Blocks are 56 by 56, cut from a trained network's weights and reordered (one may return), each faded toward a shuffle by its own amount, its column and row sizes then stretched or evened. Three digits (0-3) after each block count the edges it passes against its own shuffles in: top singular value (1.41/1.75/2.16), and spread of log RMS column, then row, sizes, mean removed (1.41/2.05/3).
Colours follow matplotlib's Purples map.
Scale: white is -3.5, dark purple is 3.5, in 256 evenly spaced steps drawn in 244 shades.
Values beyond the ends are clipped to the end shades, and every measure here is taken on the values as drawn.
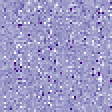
0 2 0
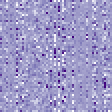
0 3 1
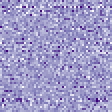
1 0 2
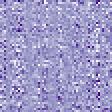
0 3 1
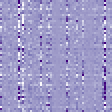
2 3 0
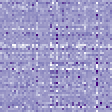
2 2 2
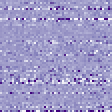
1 0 3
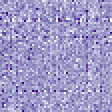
1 0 1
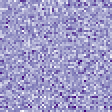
2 1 1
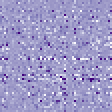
1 2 2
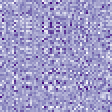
3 3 1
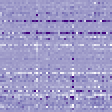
3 1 3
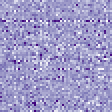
1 1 2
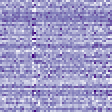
3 2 0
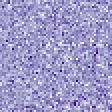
1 0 0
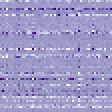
2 1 3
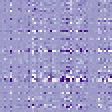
3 3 3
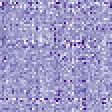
1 1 2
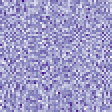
3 1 0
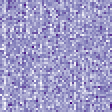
1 1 0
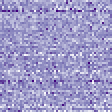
1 0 2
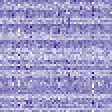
3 2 0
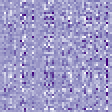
3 3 1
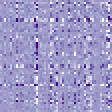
3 3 2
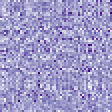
3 1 2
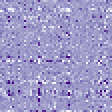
2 2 2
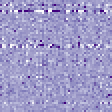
2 0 2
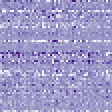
1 1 3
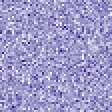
1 1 0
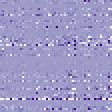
2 1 3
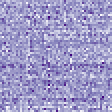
1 2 1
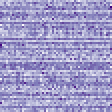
3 0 0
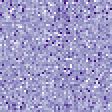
0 0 1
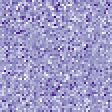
0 1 1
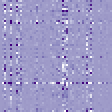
2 3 2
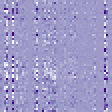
2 3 1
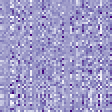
3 3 1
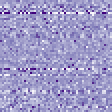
3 0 2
